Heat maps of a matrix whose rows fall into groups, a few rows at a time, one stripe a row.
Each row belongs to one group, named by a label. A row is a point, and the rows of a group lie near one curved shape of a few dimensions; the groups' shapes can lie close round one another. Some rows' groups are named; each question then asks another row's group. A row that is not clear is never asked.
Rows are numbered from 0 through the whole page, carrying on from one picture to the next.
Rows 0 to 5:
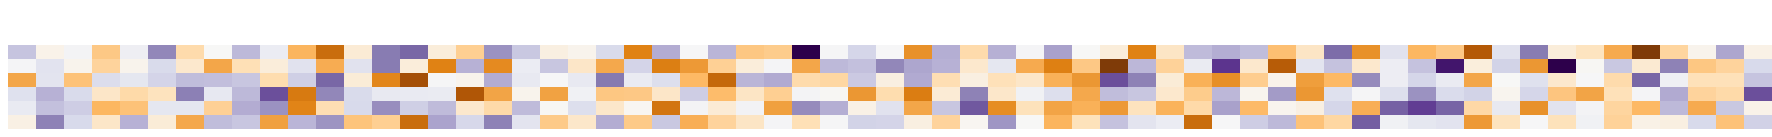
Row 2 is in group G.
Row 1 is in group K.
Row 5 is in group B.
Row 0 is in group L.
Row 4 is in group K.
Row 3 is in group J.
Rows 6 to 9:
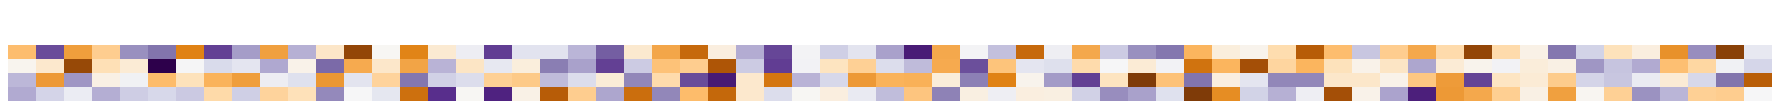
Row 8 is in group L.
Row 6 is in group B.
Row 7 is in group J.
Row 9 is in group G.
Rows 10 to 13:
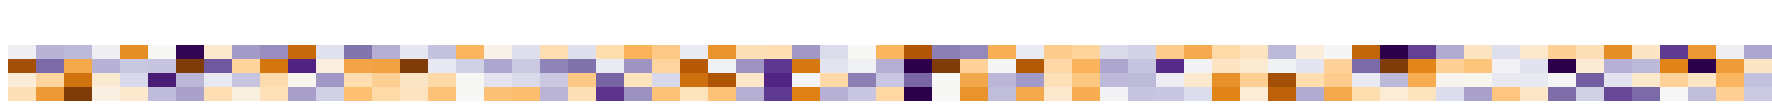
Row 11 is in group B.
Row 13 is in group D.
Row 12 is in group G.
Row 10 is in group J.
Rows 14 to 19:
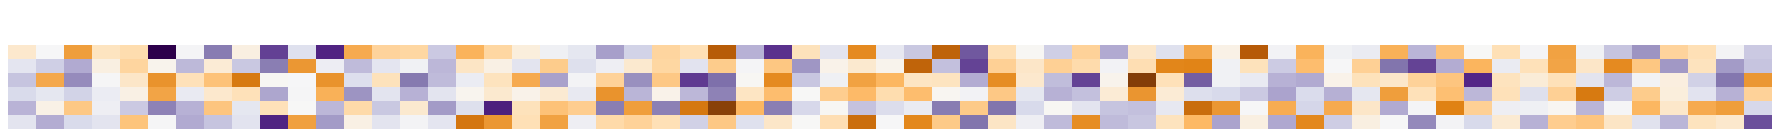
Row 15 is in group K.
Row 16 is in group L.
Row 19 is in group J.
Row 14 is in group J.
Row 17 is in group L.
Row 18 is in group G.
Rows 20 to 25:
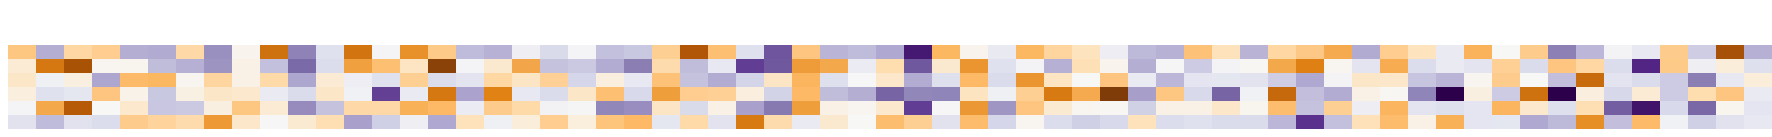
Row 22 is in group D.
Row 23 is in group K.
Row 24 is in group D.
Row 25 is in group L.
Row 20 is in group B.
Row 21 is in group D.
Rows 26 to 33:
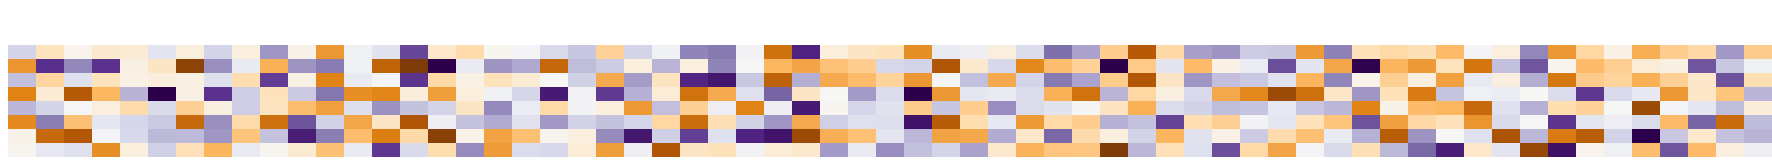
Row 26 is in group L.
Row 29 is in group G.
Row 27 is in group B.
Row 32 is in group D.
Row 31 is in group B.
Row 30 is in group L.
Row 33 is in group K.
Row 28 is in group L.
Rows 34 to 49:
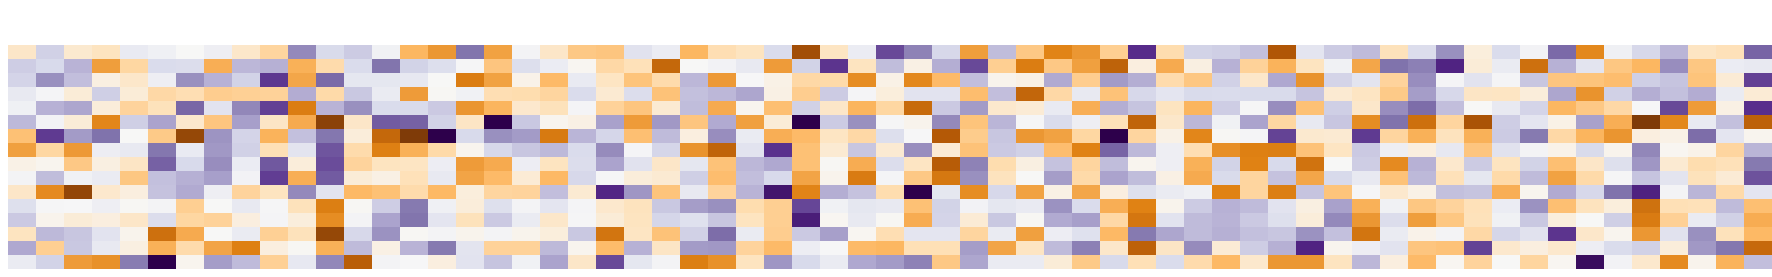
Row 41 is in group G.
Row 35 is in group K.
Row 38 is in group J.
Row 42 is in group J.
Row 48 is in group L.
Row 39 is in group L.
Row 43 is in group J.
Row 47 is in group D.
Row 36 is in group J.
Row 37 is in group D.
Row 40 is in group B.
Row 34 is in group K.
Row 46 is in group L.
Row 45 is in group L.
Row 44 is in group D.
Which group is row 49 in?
G
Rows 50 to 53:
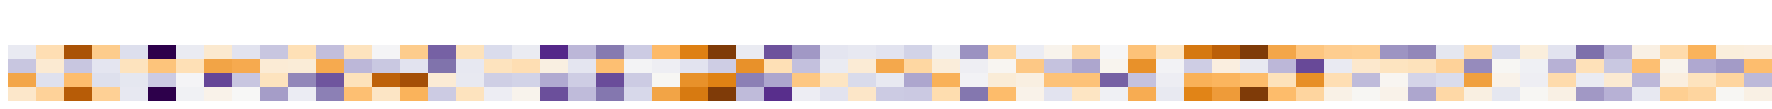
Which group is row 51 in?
L
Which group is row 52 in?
G
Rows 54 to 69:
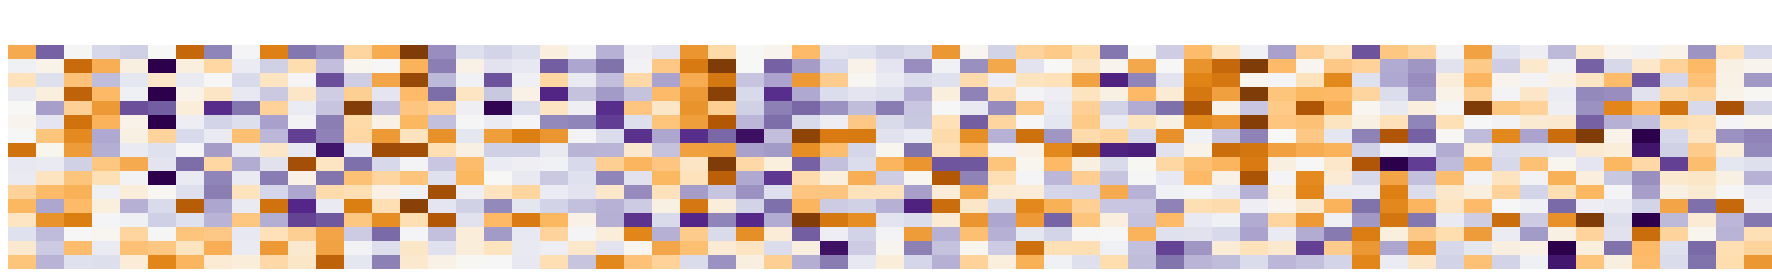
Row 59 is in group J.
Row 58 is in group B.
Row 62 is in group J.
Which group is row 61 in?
G
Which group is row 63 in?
J
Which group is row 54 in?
B
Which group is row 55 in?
J
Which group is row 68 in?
D
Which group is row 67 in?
L
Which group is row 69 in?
D
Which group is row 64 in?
D
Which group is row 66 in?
D
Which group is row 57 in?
J
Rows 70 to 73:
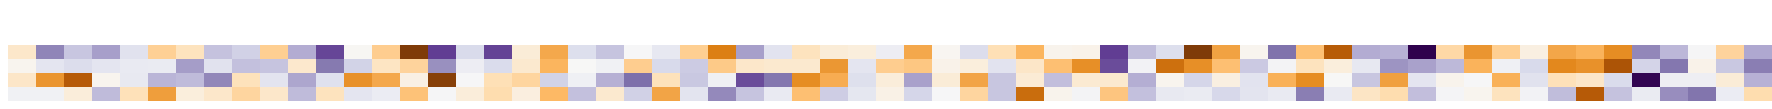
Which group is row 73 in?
D
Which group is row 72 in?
D
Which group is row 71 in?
K
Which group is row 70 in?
G
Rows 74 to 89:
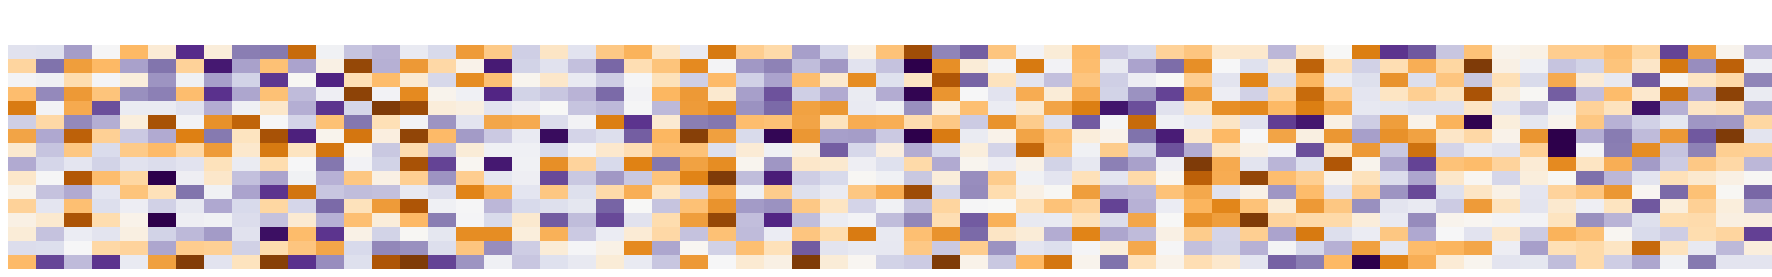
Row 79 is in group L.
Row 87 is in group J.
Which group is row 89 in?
B
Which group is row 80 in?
B
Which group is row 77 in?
B
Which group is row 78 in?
G
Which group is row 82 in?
G
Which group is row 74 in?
J
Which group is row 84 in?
J
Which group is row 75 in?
B
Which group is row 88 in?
L
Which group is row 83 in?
J
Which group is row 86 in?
J
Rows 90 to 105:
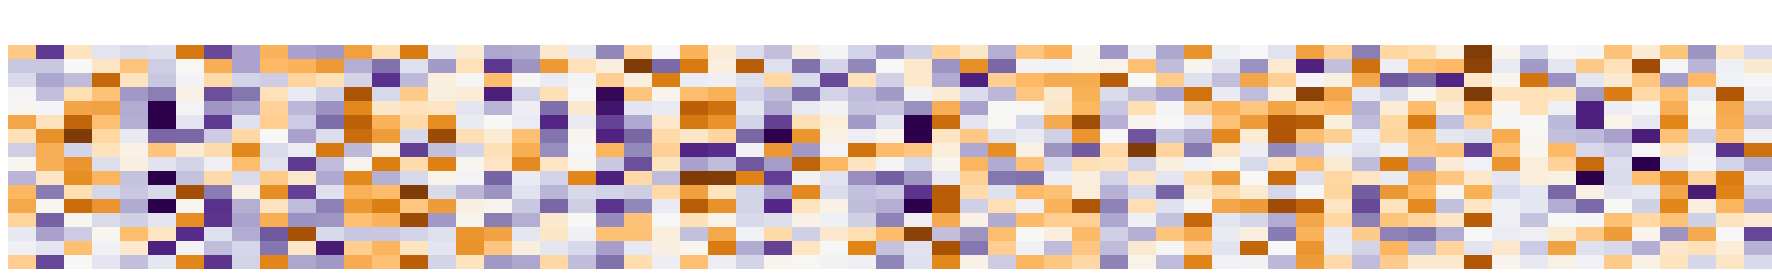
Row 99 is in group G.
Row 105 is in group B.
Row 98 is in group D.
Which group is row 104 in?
J
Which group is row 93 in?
B
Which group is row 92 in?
K
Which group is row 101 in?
G
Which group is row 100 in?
B
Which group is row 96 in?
D
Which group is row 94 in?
G
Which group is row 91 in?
L
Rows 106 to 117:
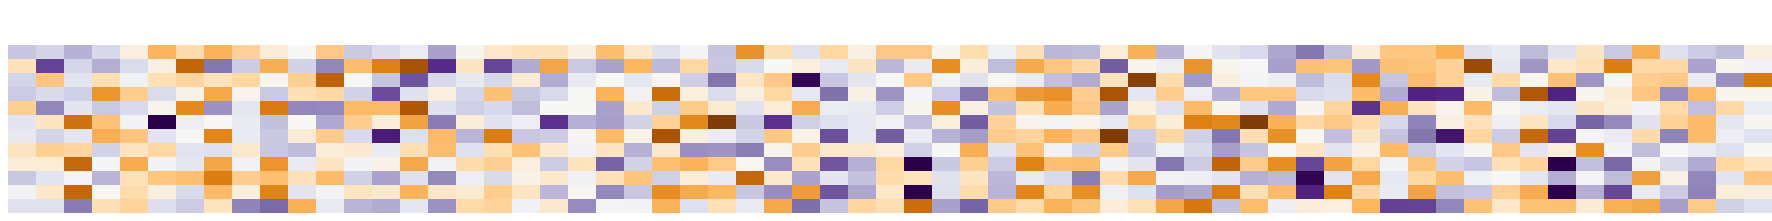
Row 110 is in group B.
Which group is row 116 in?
D
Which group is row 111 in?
J
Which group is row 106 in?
L
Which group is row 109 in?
K
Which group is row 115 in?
L
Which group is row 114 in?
D
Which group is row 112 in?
K
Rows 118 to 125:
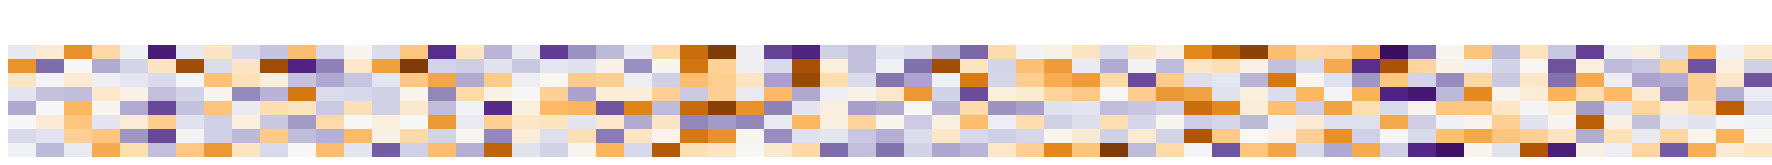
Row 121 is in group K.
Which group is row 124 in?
G
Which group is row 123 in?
D
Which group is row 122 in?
G
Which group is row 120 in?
K
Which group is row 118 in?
J
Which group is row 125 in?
K
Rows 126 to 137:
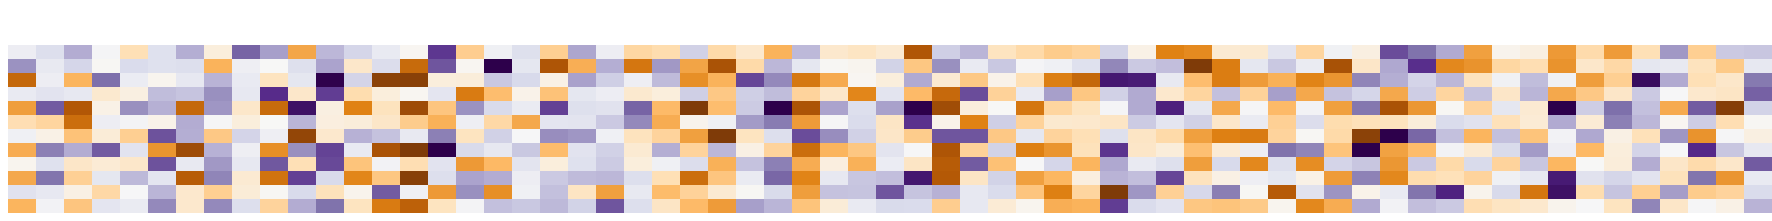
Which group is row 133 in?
B
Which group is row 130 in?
B
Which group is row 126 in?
K
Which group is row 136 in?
K
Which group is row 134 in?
J
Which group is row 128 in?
G
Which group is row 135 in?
B
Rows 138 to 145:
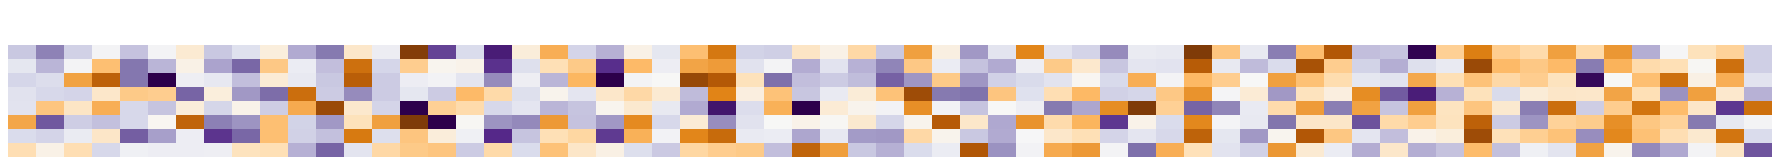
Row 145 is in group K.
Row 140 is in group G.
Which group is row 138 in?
G
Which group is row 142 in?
L
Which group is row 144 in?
B
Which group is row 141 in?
J
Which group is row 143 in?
B
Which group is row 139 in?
B
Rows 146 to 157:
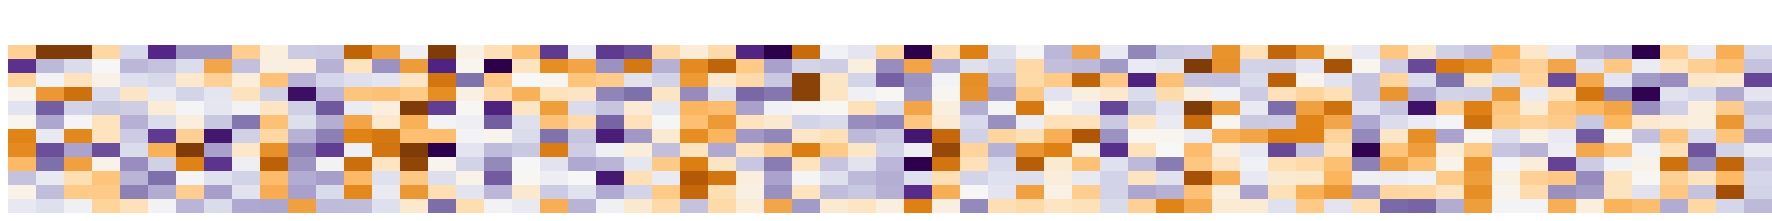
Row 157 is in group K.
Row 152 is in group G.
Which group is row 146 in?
D
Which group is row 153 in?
B
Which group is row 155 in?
G
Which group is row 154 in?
B
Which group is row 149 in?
D
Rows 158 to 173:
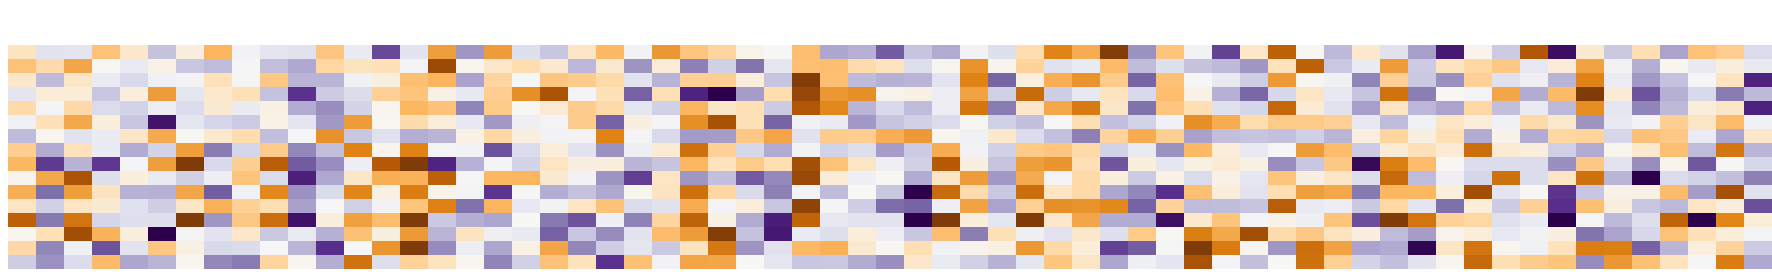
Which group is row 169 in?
K
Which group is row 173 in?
B
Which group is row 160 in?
K
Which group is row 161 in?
D
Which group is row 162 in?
K
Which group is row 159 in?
D
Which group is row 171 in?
J
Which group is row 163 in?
G
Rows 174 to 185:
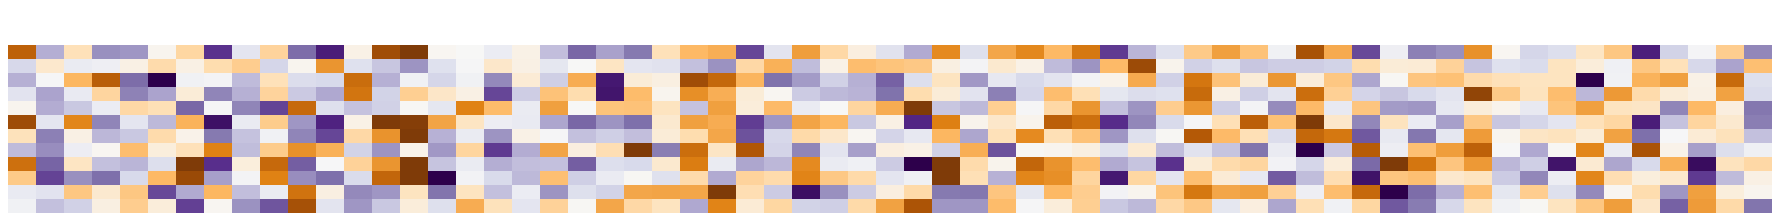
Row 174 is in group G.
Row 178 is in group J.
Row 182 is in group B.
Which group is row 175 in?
L
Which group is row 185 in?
J
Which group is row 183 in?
B
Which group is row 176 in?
G
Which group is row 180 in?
G
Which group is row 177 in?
B
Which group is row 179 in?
G
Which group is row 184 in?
J
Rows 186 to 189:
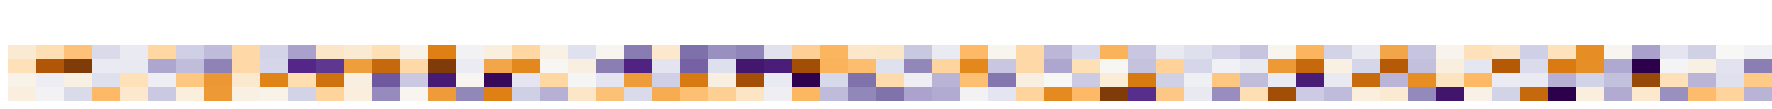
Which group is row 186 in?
D
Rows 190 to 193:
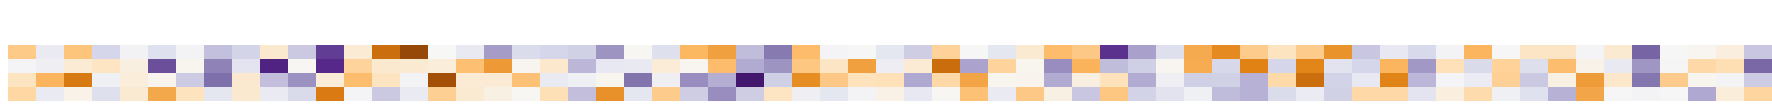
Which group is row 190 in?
G
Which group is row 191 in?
J
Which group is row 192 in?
D
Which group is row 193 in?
D
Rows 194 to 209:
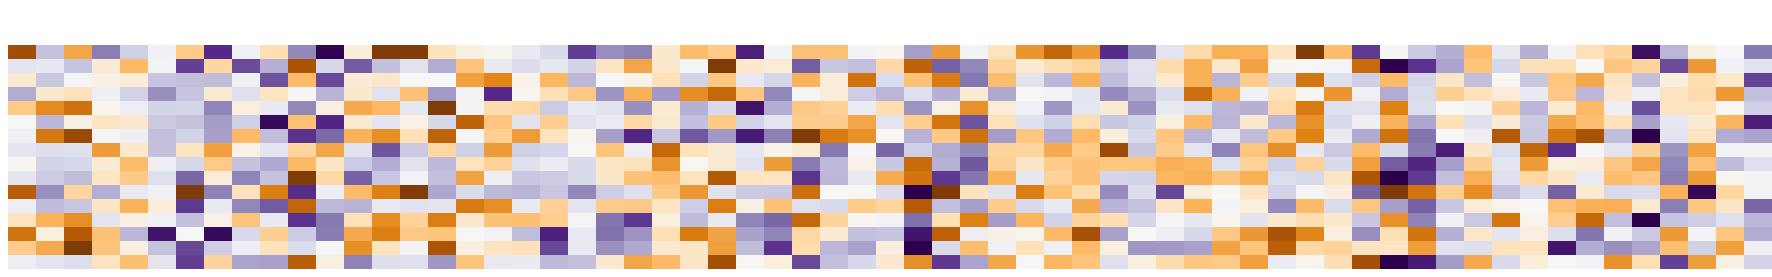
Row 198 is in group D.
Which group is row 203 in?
J
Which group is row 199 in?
J
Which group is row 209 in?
J
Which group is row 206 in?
D
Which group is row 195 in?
J
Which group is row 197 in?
G
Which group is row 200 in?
D
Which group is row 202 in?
K
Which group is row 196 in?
J
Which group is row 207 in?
G
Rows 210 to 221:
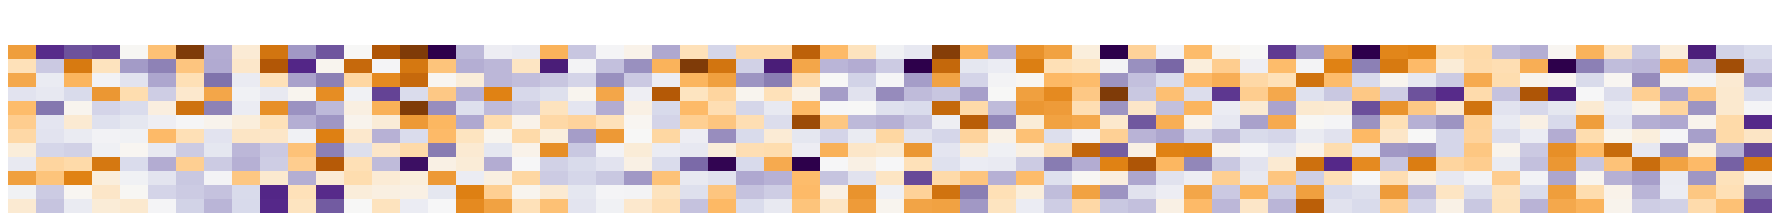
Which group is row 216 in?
D
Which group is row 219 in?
D
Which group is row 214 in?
B
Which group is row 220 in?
J
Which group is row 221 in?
J
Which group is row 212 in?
G
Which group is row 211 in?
B
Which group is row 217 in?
K
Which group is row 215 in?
K
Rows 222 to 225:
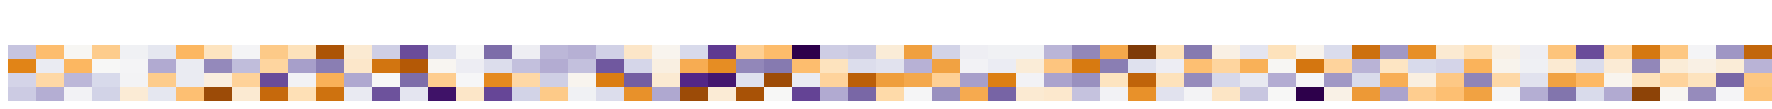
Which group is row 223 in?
G
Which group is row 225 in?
L
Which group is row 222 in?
L
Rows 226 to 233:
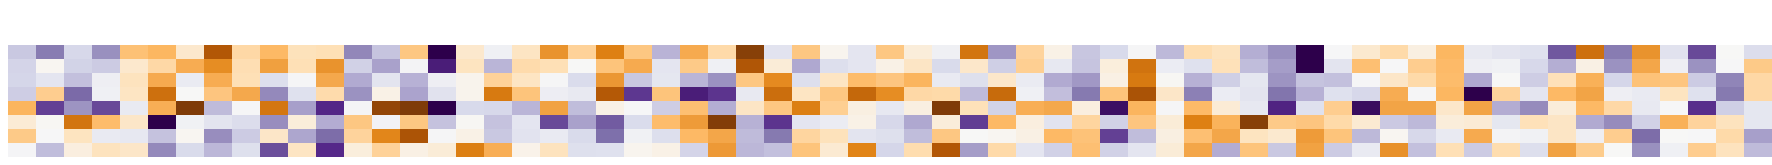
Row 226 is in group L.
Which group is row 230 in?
B
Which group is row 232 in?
G
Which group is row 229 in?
L
